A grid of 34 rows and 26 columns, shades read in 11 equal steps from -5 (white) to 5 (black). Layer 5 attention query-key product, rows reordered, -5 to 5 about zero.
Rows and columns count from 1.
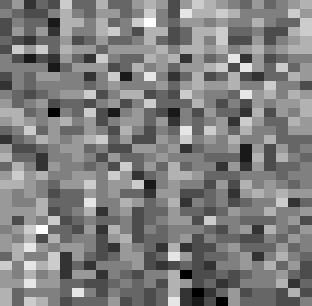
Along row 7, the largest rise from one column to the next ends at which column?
21
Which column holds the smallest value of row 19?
11
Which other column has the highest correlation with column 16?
18
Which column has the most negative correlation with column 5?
26
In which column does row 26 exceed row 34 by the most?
15
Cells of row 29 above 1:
5
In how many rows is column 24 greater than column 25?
15
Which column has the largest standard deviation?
16
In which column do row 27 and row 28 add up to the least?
3
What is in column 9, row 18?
2
